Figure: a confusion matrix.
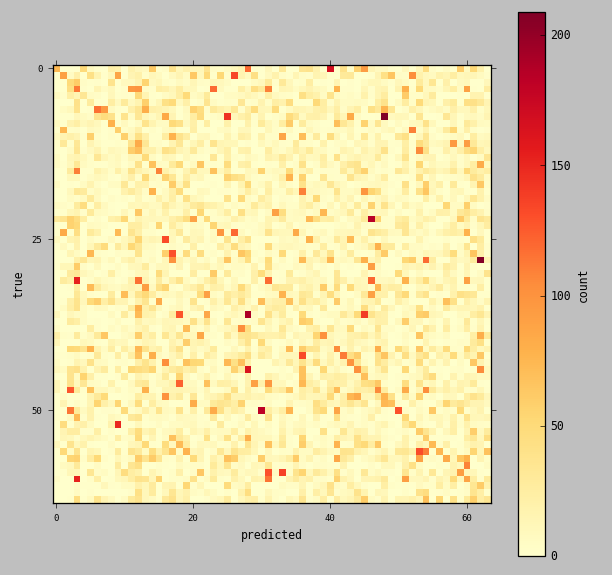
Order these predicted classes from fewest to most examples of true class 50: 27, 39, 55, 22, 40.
40, 27, 22, 39, 55
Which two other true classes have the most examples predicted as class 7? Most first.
6, 39
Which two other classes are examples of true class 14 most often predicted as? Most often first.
62, 21
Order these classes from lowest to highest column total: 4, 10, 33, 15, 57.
4, 10, 15, 57, 33
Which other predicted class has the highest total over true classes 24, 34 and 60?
3
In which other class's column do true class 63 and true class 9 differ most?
52
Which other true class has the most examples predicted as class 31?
59
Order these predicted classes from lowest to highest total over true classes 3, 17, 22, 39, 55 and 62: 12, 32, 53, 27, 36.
32, 27, 36, 53, 12
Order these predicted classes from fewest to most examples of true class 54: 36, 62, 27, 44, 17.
62, 27, 44, 36, 17
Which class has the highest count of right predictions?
50
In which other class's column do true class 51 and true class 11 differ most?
58
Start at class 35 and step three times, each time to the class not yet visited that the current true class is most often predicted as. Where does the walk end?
61
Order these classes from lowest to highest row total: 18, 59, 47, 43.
18, 59, 43, 47
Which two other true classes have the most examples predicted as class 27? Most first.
38, 43
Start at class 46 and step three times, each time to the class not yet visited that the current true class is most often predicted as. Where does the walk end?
28
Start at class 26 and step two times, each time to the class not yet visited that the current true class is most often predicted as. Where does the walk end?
2
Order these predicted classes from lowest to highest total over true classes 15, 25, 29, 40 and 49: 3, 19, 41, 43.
41, 19, 43, 3
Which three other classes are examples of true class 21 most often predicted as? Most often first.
32, 39, 12
